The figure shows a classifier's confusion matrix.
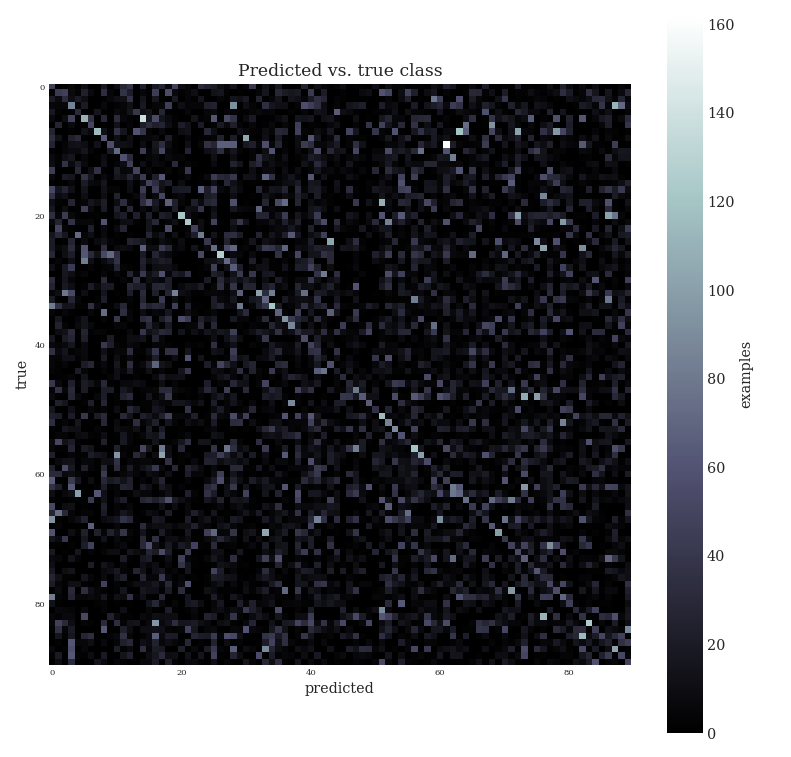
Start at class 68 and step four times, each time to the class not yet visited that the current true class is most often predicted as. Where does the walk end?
77
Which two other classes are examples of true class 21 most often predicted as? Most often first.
79, 52
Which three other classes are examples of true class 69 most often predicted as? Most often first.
33, 25, 0
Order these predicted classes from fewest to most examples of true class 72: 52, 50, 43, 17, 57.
43, 52, 50, 57, 17
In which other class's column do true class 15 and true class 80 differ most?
71
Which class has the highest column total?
28
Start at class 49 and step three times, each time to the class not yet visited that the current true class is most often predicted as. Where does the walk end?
2
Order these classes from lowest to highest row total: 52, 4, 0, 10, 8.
4, 0, 8, 52, 10
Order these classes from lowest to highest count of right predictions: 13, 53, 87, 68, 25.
13, 68, 25, 53, 87
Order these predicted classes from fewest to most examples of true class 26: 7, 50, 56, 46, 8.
46, 7, 50, 56, 8
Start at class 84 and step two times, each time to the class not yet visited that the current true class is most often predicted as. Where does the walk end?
51
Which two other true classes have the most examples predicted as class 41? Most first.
67, 44
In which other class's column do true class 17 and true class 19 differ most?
76
